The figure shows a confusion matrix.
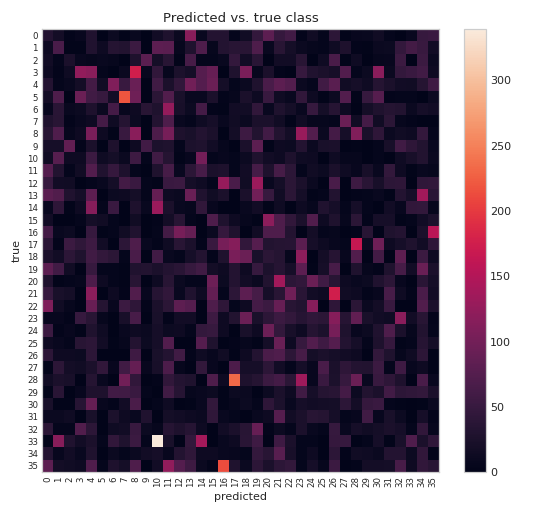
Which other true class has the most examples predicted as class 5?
7
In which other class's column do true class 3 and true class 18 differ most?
8
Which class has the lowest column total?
9
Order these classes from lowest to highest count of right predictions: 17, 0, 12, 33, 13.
0, 12, 33, 13, 17
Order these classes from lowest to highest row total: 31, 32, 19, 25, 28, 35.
31, 32, 25, 19, 35, 28
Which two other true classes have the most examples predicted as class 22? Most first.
21, 4
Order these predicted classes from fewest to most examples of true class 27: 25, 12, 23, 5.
12, 23, 5, 25
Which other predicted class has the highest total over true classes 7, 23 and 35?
16
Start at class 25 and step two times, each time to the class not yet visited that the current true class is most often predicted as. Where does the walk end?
26
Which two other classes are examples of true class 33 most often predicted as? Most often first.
10, 14
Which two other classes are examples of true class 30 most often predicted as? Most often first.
4, 8
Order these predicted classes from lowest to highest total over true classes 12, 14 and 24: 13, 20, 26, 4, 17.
13, 17, 20, 4, 26
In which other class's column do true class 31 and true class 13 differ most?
34
